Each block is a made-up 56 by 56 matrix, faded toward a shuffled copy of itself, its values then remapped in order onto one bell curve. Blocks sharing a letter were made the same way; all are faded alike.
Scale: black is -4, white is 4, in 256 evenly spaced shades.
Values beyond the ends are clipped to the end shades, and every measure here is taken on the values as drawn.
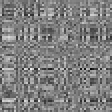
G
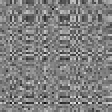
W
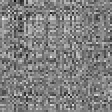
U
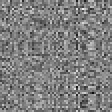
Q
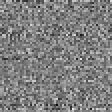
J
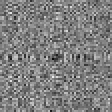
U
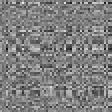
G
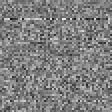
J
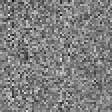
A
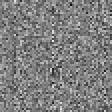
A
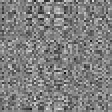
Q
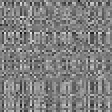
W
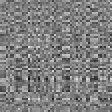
G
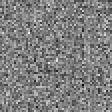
A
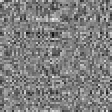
Q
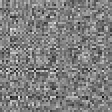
Q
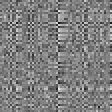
W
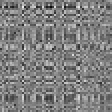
W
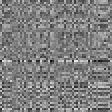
G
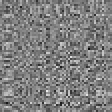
Q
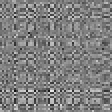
W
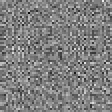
Q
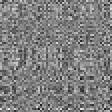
Q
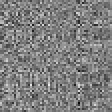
U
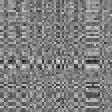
W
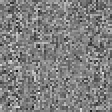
A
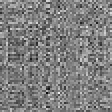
U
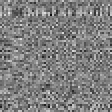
U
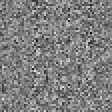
A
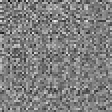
Q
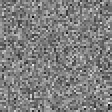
A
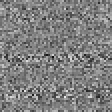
J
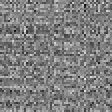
U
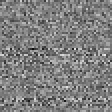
J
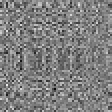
Q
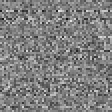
J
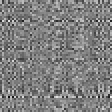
G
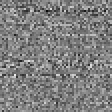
J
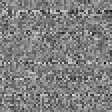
J
